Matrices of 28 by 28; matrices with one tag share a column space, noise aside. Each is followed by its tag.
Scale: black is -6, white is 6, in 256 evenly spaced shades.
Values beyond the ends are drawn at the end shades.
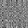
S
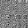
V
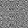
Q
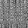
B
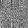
S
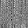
B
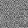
Q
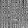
B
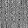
B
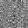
S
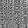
B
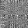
V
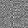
Q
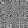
V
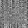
B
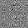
Q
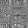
V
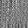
B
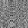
S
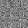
S
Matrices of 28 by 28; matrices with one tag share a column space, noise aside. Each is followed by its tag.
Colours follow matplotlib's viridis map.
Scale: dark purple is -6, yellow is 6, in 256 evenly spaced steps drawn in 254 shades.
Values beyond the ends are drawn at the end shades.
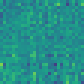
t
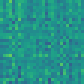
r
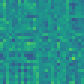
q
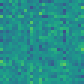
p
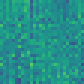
r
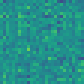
p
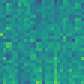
q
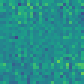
t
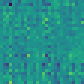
t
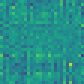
t
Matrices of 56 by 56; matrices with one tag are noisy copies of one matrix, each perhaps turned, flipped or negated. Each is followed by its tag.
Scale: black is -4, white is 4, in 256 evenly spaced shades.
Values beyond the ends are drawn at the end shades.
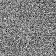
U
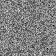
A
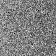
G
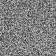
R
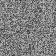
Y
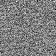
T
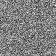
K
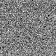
R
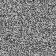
Y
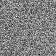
U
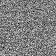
T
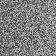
G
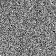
K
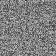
Y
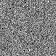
T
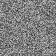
A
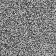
U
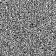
U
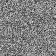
Y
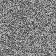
A
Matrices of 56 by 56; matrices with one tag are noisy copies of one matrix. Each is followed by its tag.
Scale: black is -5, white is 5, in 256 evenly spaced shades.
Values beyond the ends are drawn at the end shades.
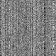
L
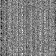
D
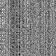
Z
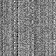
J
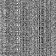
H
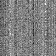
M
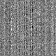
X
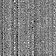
J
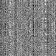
M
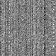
L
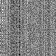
Z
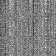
M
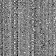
J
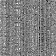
H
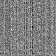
X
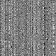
L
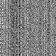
Z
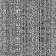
H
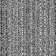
D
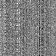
H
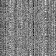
M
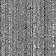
L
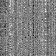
M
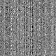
X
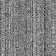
L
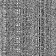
H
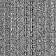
X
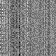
Z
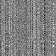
L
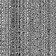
Z
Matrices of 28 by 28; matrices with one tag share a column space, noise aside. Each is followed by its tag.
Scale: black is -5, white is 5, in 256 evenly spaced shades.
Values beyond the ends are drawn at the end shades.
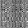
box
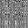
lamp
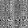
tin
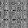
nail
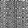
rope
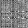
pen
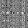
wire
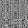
tin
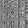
lamp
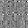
lamp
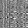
pen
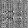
pen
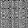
rope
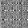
nail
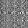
wire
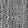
pen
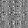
lamp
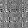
box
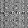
wire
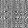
pen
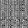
tin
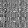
box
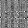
pen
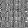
box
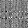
pen
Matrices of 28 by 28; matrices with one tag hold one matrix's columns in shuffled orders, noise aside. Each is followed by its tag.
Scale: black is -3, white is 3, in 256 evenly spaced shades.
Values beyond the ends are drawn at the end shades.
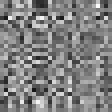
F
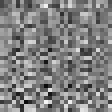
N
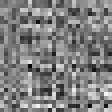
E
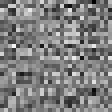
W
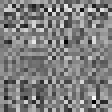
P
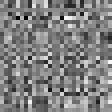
F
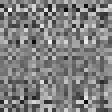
P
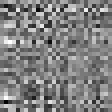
P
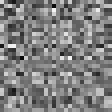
W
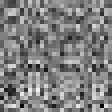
E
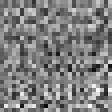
E
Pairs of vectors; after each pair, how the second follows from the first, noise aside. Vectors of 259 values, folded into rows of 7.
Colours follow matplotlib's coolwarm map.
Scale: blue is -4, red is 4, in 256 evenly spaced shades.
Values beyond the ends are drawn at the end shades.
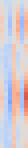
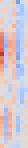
reversed.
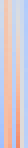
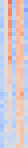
reversed.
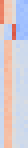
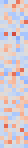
shuffled.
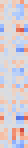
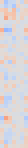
reversed, shrunk.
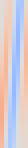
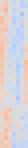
wrapped around, negated, shrunk.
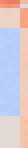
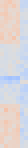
wrapped around, negated, shrunk.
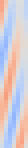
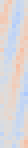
reversed, shrunk.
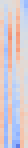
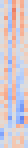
wrapped around.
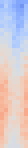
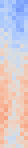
copied.
